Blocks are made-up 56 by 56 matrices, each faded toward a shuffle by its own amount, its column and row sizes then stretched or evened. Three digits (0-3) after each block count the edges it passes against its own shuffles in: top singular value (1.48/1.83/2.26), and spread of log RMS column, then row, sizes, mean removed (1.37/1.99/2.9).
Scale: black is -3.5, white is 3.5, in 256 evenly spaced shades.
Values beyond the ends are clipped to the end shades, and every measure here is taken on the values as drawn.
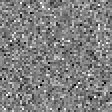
0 0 0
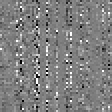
1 3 0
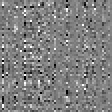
2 3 0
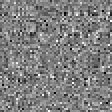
2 0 1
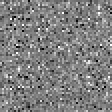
1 1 1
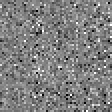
0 1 1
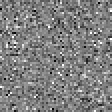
1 1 0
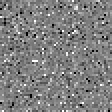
0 0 1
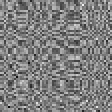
3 1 0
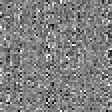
2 2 0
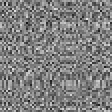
3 1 1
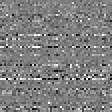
3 1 3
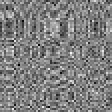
3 1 0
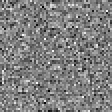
1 0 0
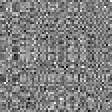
3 0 0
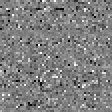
0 1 2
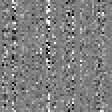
0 3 0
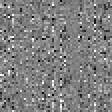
1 3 1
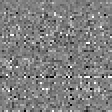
1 1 2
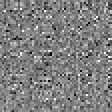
2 1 1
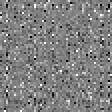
2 2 0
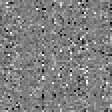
0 2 0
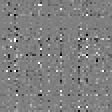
1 2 2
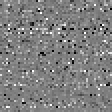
0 1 2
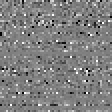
1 0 3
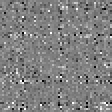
0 2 2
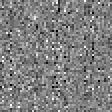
0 2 0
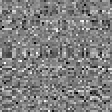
3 0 2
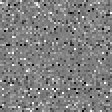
0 0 2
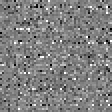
0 1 2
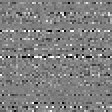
2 0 3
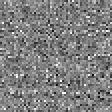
1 1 1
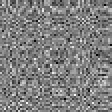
3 0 0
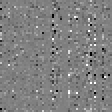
0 2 1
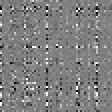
3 3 2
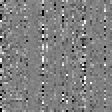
2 3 0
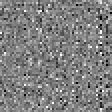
1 2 1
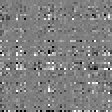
1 2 3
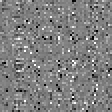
2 2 1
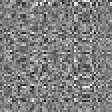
3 2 2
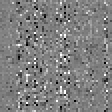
0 3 0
